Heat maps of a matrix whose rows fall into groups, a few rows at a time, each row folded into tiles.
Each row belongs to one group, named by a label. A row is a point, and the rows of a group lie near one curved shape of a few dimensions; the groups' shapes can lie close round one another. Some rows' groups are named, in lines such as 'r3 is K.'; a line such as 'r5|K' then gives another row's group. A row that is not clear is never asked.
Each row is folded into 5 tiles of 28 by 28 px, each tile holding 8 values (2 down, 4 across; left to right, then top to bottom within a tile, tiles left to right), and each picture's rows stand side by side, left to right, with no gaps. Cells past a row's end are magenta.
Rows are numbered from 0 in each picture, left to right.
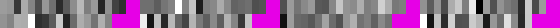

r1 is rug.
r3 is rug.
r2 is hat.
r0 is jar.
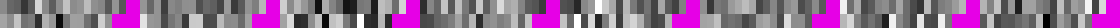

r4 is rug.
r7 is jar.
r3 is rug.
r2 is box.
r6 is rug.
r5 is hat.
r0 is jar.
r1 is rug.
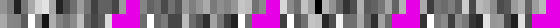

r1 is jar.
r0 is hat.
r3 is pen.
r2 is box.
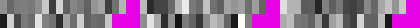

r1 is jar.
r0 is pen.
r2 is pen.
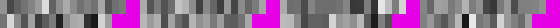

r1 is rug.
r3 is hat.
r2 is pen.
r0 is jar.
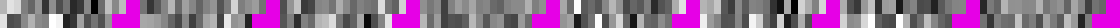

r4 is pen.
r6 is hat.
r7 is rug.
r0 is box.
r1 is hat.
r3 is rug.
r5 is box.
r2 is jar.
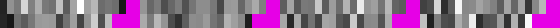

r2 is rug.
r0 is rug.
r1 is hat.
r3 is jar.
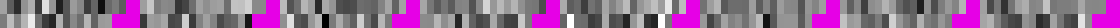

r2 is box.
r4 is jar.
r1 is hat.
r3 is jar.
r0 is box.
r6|rug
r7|jar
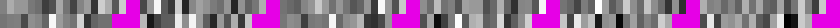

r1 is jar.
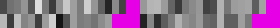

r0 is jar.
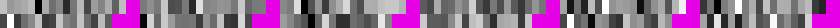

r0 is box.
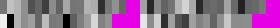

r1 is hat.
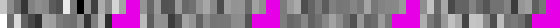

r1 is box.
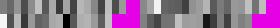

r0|rug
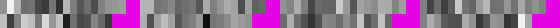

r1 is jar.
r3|jar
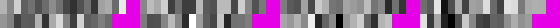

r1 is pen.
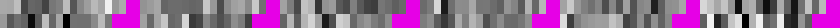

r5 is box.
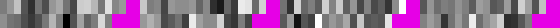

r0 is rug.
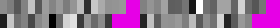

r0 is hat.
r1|pen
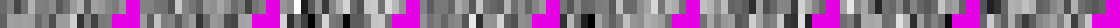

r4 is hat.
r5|pen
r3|rug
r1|jar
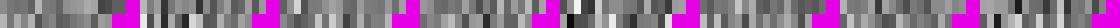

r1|rug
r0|jar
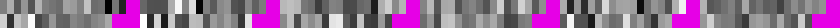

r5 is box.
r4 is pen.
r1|rug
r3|hat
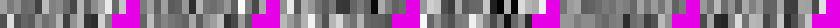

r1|pen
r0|jar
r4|jar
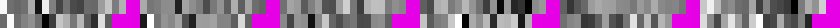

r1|box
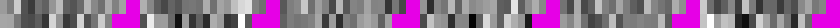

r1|jar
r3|hat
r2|rug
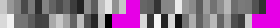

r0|pen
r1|rug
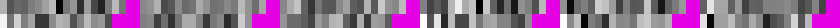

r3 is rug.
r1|jar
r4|hat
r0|hat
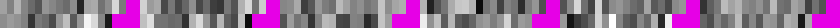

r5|rug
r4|jar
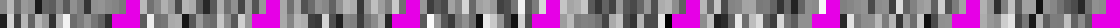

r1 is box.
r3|pen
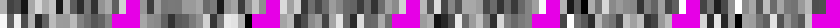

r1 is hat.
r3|pen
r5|rug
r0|rug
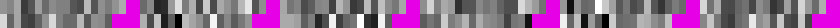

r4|hat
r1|rug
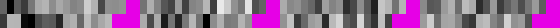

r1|rug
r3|hat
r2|box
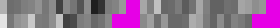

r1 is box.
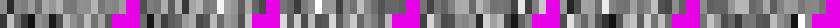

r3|pen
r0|hat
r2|rug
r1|rug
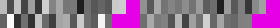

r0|pen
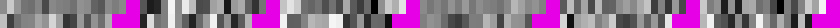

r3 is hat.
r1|hat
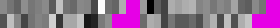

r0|pen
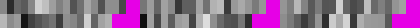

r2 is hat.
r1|hat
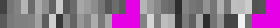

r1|jar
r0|rug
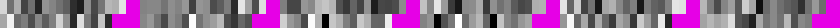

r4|pen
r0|pen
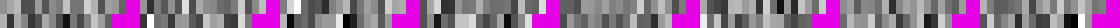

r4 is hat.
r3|jar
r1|pen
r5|rug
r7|jar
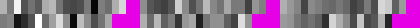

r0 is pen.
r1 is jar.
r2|pen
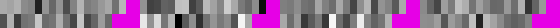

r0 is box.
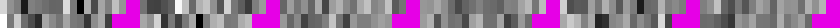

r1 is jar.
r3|box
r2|rug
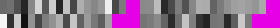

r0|rug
